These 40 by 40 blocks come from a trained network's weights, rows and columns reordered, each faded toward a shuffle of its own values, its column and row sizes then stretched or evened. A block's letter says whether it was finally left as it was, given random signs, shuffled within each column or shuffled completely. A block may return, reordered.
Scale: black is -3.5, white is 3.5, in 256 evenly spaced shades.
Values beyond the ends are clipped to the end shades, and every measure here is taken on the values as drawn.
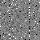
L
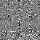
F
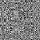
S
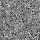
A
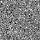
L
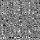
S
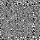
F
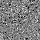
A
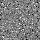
A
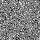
A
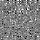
S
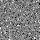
A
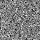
A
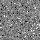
A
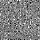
F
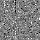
L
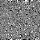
F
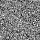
A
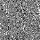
L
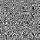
S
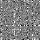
F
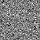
L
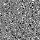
L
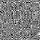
S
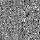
L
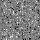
L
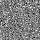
A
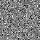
L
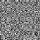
S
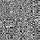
S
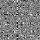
S
